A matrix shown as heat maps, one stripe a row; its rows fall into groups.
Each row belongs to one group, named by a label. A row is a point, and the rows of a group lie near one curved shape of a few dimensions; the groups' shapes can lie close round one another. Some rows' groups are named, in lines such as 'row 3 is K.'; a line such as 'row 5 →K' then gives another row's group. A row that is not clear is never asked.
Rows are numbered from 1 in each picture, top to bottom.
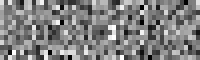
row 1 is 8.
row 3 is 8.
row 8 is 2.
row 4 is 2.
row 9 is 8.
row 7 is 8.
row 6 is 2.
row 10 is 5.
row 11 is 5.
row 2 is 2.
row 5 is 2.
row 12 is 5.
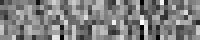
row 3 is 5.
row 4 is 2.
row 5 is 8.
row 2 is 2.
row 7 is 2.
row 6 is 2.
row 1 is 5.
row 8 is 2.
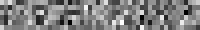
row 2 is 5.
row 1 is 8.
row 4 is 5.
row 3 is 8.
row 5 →5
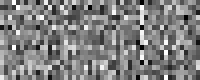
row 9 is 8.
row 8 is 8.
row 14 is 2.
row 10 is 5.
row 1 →5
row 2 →8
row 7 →8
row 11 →8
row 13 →2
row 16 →8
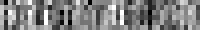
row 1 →5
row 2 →2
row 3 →5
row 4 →5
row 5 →5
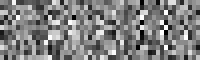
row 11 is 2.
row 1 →2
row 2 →5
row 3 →8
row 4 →8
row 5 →5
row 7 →5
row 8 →5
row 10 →8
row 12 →2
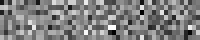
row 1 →5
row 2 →8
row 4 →8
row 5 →2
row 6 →2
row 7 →2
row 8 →8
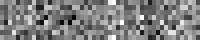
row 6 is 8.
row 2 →5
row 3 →2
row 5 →5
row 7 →2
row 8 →2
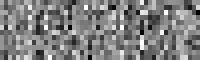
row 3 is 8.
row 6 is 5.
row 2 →2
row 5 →2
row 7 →5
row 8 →8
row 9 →8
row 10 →8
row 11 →5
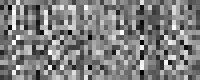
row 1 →8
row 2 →5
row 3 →5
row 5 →5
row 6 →5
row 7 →5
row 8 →8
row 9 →2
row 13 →8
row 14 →8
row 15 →5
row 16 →5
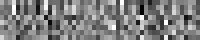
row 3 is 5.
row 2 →5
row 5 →8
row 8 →8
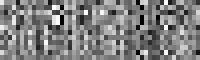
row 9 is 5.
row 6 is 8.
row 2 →2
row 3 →2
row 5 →2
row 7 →5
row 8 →5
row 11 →8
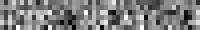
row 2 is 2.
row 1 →5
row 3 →2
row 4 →8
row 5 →8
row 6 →8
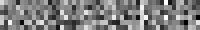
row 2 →8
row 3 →2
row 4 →8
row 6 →2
